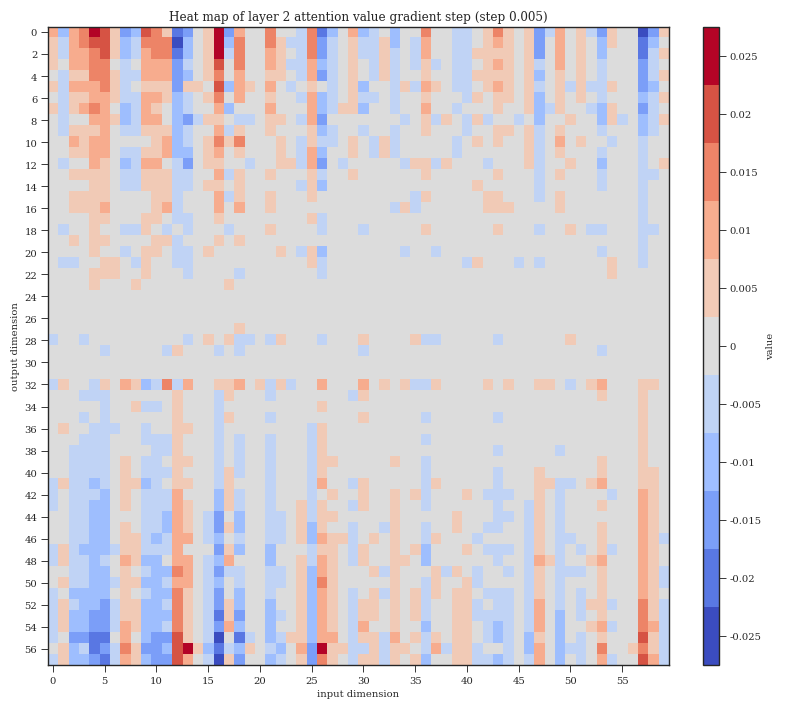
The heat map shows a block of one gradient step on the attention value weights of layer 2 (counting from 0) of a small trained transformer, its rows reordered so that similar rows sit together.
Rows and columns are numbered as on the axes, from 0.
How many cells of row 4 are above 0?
25
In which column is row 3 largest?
16
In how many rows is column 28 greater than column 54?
8
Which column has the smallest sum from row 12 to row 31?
26
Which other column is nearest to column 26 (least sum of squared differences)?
13
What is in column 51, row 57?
-0.005
